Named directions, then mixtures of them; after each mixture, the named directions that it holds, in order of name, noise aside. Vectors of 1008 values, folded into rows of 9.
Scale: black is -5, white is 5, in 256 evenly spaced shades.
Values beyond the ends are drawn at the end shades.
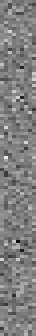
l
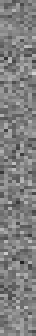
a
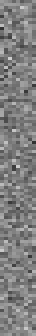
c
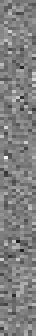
l.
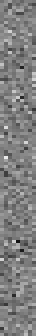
l.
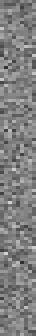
a, c.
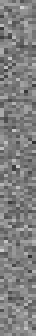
c.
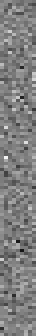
l.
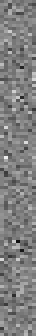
l.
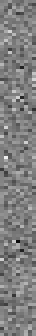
l.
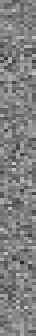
a.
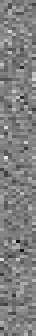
l.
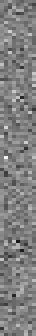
l.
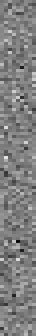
l.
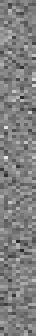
c, l.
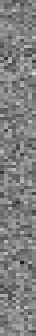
a.
